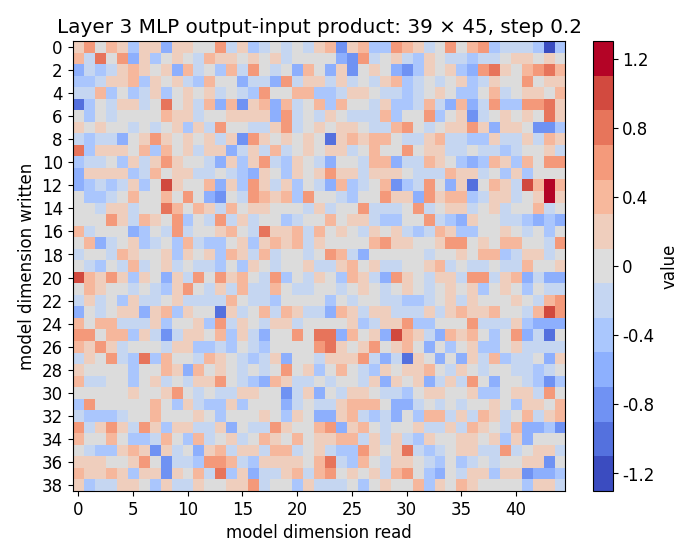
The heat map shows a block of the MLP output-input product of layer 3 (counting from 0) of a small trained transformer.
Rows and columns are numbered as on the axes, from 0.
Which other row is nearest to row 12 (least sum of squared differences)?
5
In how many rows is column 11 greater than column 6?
16
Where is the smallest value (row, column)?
0, 43
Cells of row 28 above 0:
13
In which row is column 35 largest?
17
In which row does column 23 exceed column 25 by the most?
36
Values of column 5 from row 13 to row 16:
0.4 -0.2 -0.2 -0.6
